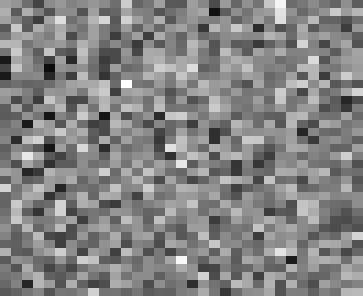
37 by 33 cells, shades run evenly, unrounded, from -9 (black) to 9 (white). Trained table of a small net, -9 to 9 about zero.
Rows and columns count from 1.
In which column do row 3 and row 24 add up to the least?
22
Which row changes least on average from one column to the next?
37
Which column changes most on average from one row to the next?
5
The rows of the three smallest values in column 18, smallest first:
36, 16, 23
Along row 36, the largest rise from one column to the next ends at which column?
4
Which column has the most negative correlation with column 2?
27
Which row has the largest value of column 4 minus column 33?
18
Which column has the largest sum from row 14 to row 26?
17
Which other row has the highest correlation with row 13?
3
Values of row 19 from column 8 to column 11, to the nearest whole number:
6 1 -6 1
